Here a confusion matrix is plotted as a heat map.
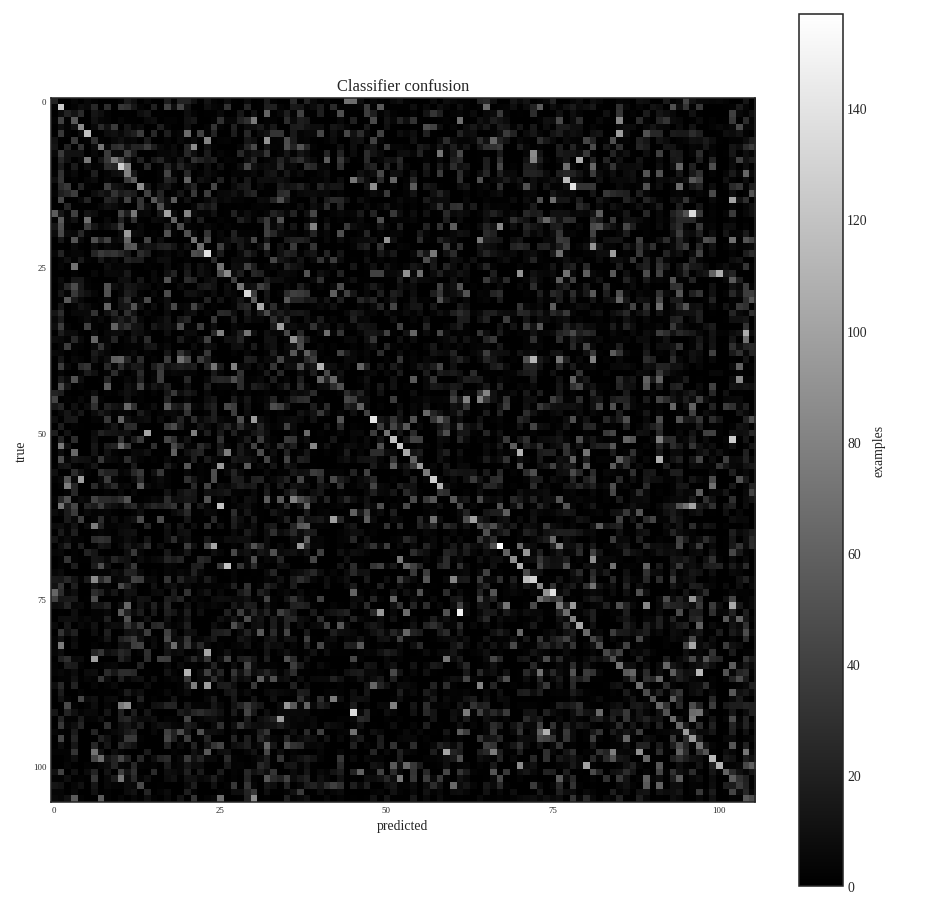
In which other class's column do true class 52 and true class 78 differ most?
39
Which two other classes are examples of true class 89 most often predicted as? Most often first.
102, 94
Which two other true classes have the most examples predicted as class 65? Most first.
44, 1
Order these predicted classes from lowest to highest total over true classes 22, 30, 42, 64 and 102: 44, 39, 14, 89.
44, 39, 14, 89
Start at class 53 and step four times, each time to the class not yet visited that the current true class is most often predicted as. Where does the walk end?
80
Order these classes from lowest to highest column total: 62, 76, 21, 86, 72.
62, 21, 86, 72, 76
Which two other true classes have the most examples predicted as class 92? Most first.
85, 75
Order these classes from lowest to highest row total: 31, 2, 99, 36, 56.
2, 36, 56, 31, 99
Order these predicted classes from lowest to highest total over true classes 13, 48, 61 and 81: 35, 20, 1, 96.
35, 20, 1, 96
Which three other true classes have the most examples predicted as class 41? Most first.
35, 9, 79
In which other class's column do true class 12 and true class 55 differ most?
77
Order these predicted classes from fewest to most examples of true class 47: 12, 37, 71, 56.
12, 37, 71, 56
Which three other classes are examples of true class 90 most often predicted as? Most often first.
42, 93, 4
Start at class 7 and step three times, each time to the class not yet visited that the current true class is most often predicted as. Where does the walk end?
14
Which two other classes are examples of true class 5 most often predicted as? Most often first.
85, 20
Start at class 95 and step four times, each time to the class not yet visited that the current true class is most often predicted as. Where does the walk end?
86
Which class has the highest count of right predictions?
67
